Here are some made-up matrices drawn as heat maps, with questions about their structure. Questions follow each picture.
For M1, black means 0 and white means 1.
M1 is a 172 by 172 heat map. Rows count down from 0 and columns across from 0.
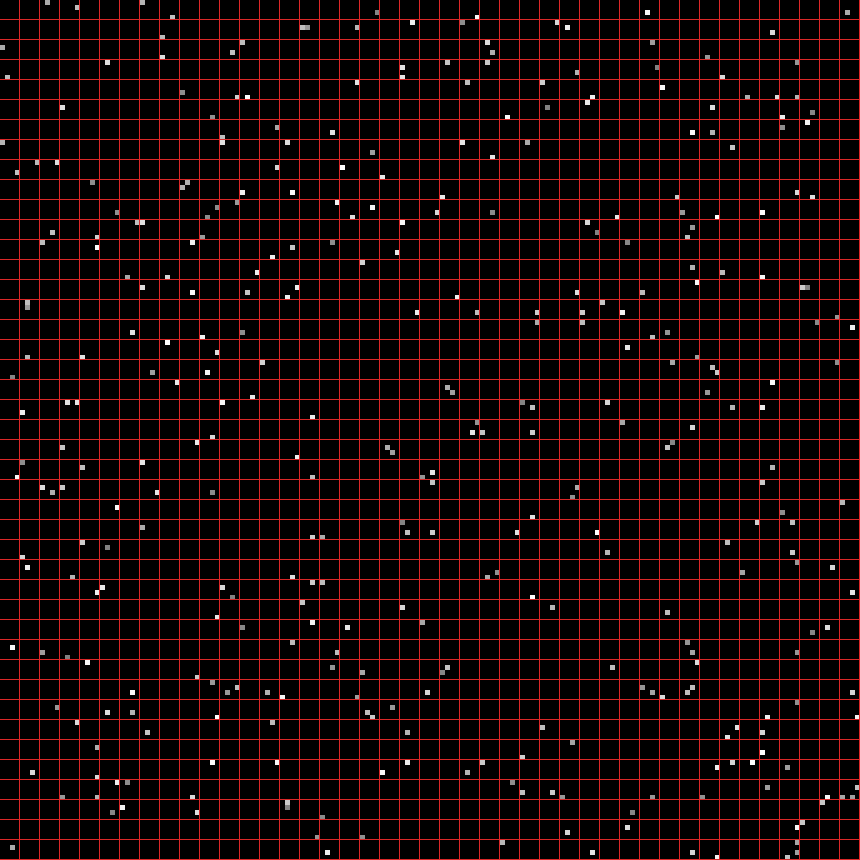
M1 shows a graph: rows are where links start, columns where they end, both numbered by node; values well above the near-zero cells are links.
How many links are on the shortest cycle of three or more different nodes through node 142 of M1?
7
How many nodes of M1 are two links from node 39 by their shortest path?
3
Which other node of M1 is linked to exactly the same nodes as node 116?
node 107
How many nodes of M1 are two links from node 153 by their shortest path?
3
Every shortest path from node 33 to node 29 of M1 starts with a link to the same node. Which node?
node 55
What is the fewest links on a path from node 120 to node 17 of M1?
6
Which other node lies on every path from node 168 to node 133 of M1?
node 159
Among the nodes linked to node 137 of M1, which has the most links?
node 138
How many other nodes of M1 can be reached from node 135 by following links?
10
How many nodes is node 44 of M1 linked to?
4
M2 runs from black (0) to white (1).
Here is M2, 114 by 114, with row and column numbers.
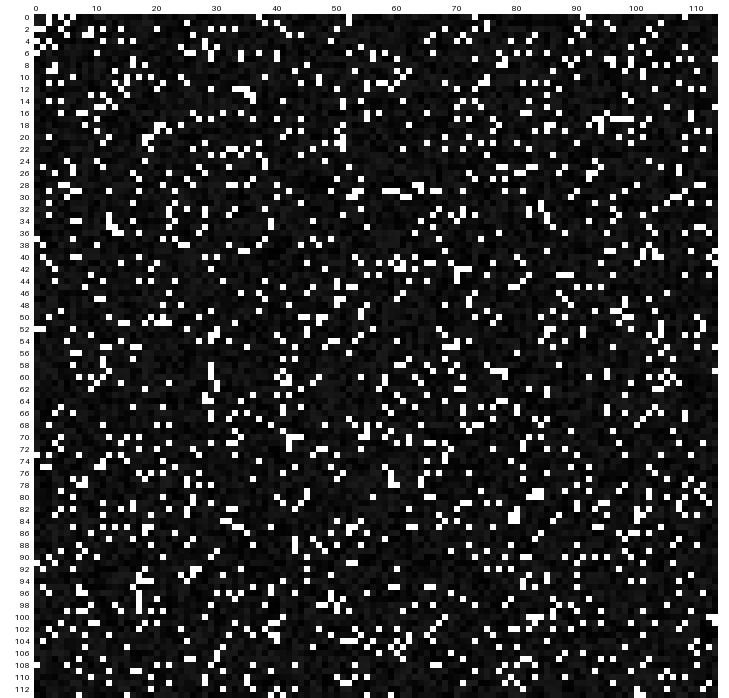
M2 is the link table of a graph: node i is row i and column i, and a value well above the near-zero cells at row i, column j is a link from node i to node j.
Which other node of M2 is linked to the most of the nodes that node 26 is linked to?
node 82
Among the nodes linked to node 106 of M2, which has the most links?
node 60
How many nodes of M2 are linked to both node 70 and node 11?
5
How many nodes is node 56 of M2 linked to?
5
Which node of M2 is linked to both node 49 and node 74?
node 37
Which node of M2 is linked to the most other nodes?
node 29
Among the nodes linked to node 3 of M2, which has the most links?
node 71
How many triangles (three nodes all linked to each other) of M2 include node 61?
5
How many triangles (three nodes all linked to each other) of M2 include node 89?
3
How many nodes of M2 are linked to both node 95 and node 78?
4
